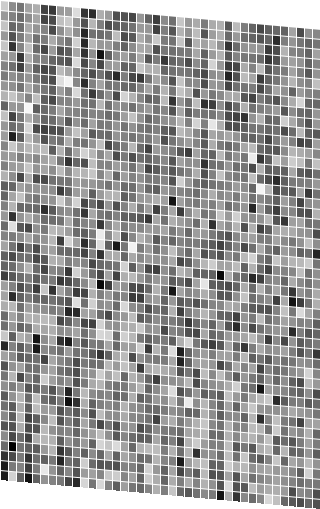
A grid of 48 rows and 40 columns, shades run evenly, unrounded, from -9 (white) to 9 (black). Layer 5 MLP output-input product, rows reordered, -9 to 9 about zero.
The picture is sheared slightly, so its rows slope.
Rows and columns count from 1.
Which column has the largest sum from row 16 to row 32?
11
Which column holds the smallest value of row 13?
4
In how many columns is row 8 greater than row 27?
19
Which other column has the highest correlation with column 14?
6
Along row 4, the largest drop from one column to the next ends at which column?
12
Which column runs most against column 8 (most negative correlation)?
31
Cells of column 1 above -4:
43
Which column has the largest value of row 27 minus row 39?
24
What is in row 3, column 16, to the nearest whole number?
4
